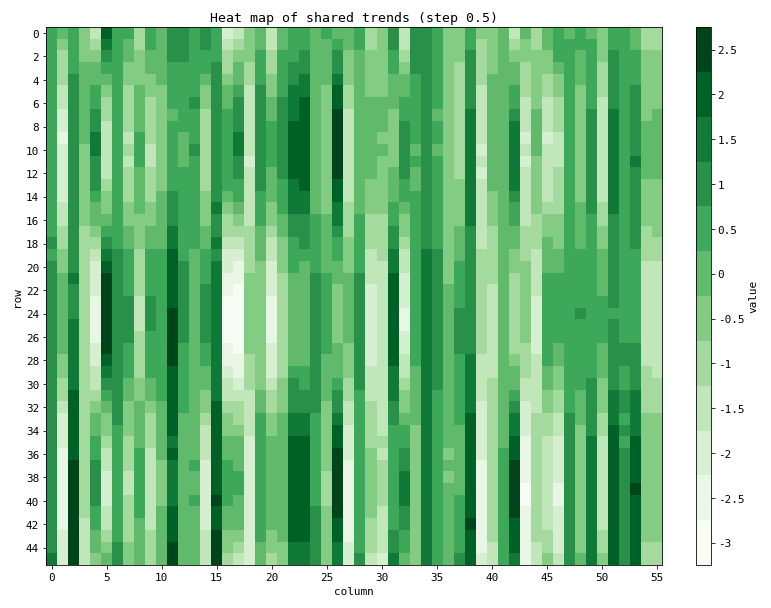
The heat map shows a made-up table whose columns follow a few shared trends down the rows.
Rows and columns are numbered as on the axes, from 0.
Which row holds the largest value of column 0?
45
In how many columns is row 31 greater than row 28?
20
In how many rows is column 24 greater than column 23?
11
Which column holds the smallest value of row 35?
43
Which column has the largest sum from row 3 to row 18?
26
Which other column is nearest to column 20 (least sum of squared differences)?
16
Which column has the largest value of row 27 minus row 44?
5
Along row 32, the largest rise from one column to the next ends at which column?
2
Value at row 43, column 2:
2.5
